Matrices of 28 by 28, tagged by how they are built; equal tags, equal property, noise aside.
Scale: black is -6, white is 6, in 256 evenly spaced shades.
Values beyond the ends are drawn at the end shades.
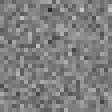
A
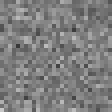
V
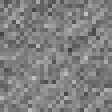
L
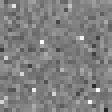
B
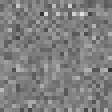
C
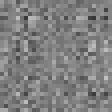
V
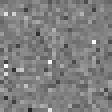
B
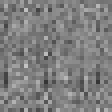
V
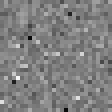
B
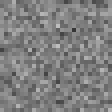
A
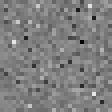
B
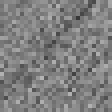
L
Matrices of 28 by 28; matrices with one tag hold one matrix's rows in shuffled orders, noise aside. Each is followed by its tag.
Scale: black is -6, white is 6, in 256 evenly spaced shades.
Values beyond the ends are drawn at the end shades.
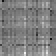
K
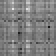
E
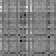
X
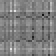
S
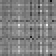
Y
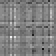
S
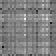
K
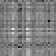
E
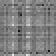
E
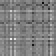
S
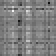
E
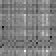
K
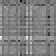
X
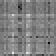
E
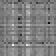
E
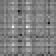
E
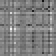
S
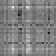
E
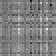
Y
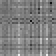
Y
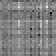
Y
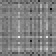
Y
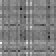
X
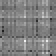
K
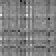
X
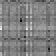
X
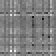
S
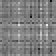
Y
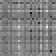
Y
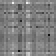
E
